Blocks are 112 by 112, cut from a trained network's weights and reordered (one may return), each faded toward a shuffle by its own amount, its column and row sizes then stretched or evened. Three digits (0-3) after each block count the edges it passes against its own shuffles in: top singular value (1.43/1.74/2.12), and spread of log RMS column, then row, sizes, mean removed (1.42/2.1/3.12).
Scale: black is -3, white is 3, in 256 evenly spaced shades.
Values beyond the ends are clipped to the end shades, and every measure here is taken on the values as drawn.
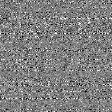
1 1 3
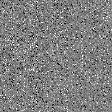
2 2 0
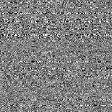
3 0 3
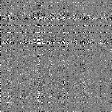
2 3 3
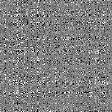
1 3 3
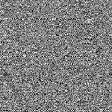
3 0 2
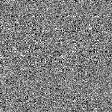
1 1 2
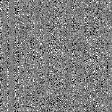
0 3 1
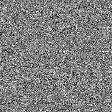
0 0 2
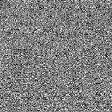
2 0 2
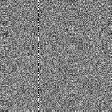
3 2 0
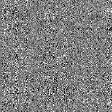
1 3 2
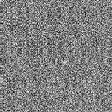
3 0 1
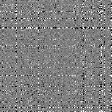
3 3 3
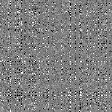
3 3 2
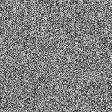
3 1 0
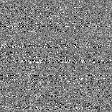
0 1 3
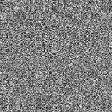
3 1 1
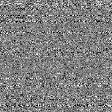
2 0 3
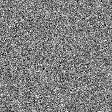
0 0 1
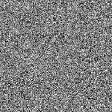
1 1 1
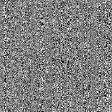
0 3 0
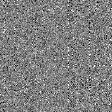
0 2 1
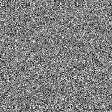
2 0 1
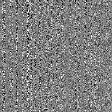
1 3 0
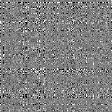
3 3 3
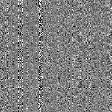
3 3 1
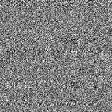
3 0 2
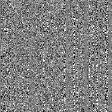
0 3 1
